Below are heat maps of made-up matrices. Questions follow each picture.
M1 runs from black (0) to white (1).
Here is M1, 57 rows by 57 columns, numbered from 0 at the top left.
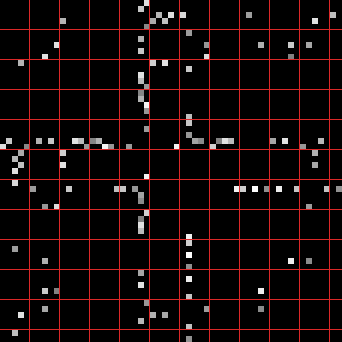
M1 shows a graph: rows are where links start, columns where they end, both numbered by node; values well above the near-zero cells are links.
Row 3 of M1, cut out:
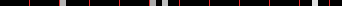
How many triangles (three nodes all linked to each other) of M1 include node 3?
4
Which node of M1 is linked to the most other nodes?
node 23
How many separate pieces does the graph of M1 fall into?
6
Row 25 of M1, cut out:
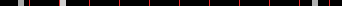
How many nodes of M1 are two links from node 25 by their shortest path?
1
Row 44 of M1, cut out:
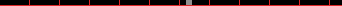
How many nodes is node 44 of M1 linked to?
1
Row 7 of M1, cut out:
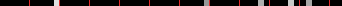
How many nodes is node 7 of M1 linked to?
5
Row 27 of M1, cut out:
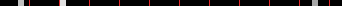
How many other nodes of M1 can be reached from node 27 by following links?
4
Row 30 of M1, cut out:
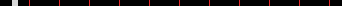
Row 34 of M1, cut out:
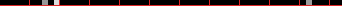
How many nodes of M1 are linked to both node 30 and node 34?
0
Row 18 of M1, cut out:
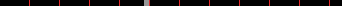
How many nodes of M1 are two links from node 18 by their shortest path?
8
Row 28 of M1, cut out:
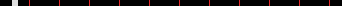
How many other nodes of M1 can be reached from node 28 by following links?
5
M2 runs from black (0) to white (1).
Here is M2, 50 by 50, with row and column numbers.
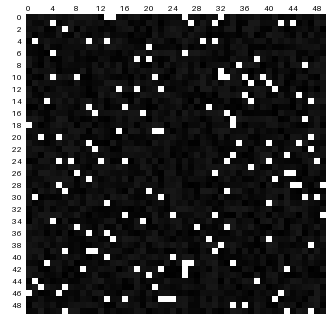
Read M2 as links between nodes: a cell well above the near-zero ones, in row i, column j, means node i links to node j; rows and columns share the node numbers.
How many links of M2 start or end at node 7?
4
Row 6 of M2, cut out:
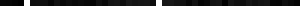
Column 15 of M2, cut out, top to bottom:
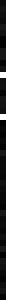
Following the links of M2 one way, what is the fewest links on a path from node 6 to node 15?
6
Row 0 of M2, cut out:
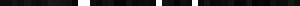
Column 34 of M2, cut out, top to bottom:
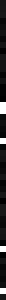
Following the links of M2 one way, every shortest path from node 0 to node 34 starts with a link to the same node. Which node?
node 14
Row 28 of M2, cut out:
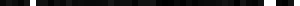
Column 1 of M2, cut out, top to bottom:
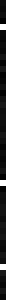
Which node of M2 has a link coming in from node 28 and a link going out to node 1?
node 44
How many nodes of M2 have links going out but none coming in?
2
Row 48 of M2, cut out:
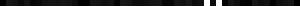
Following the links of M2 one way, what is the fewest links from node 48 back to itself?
5
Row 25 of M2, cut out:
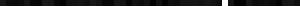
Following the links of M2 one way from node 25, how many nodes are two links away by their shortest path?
3
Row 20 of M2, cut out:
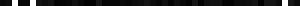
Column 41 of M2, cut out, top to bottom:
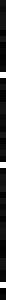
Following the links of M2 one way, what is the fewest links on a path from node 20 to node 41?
2
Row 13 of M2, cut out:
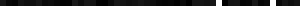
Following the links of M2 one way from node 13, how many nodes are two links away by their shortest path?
4
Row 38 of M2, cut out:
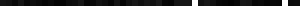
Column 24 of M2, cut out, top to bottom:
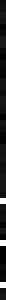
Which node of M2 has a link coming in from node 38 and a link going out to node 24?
node 47
